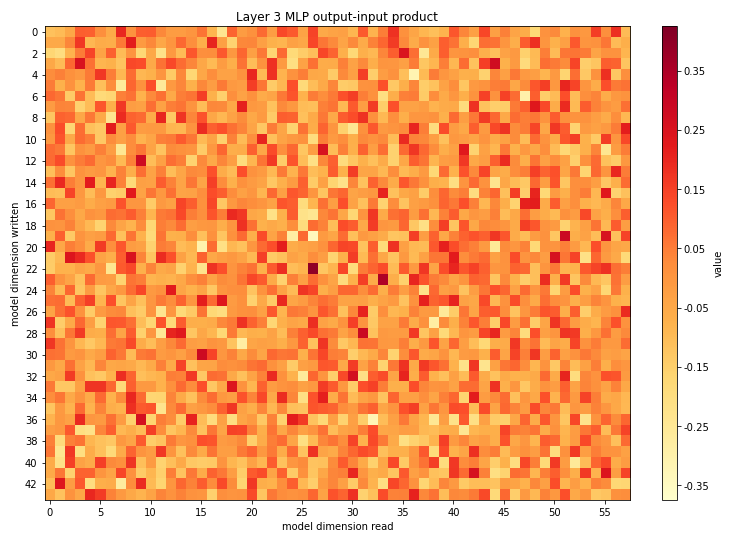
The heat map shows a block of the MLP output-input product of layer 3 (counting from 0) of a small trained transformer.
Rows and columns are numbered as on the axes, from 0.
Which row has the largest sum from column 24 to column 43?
22
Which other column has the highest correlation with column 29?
23
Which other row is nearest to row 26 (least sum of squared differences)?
28
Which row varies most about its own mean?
36
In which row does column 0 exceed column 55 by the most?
11
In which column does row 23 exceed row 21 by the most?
33
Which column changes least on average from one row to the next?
54
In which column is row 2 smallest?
37
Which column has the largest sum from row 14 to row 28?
43
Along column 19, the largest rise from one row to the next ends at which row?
13
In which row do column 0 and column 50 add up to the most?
27
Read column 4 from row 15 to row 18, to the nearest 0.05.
-0.1 -0.05 0 -0.1
